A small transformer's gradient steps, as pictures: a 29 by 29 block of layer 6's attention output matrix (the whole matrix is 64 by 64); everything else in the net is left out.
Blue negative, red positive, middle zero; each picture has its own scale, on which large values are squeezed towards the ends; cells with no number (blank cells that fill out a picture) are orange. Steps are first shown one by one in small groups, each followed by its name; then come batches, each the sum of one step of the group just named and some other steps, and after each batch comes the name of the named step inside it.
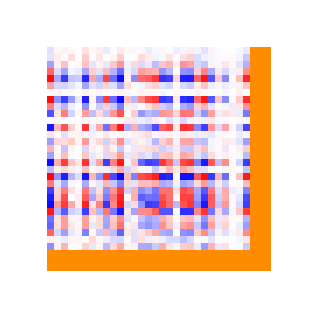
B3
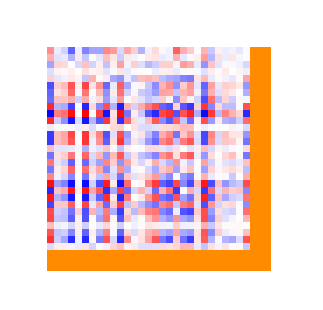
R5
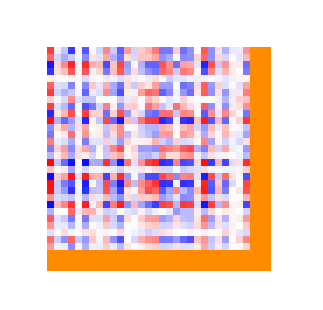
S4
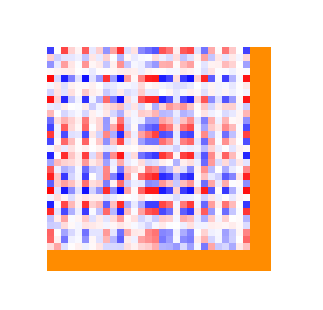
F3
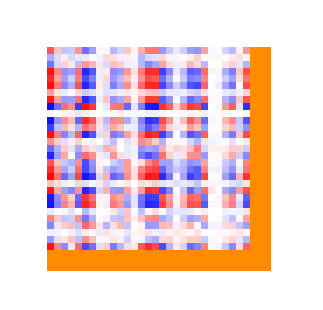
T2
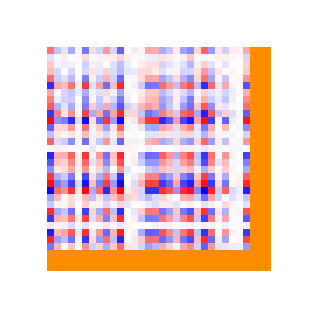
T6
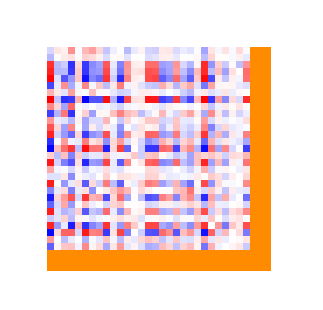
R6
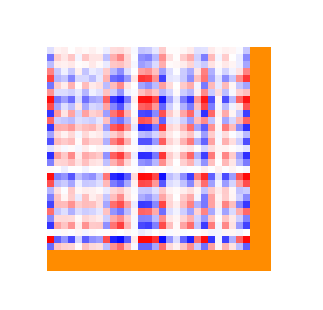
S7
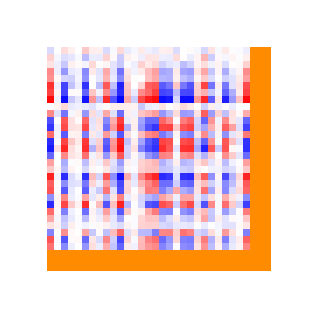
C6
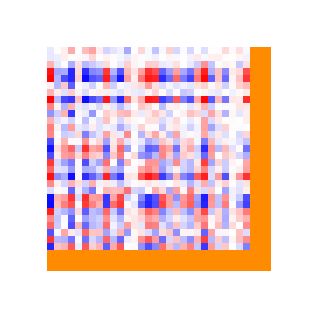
R6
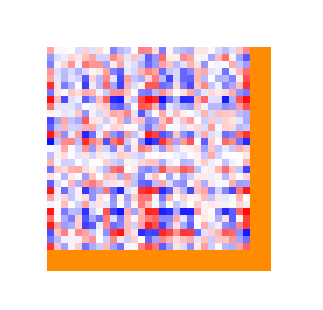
C6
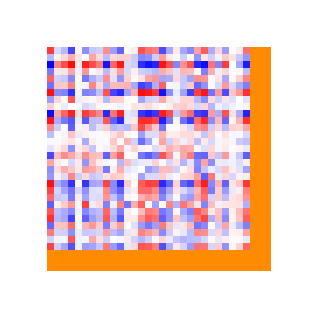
S4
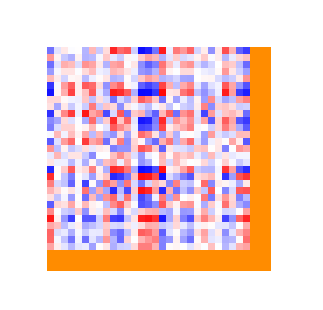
R5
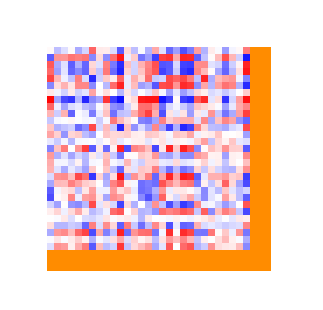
R6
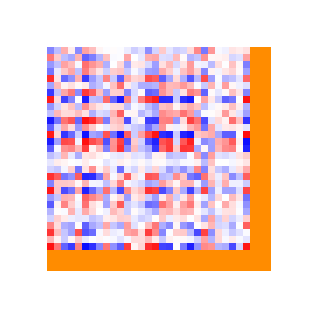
F3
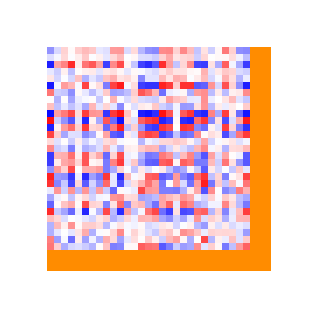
T6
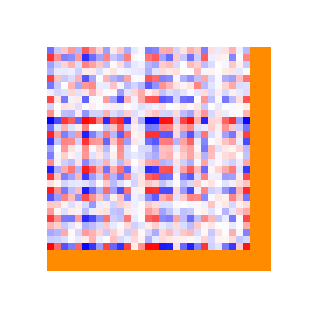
C6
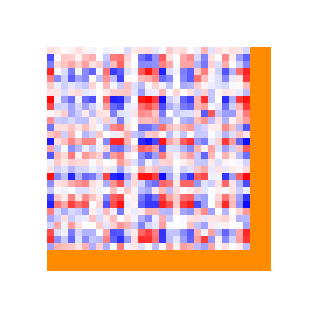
S7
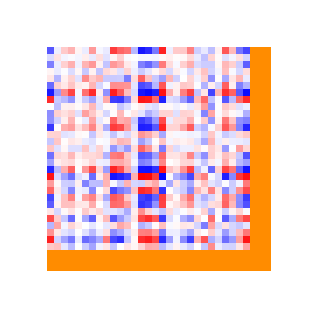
S7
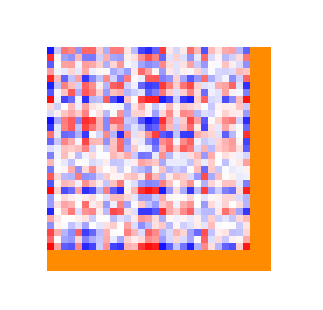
F3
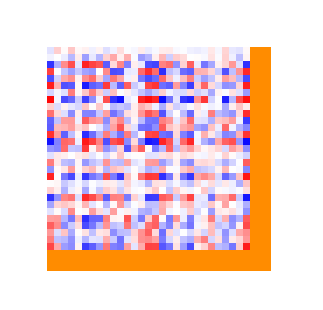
C6
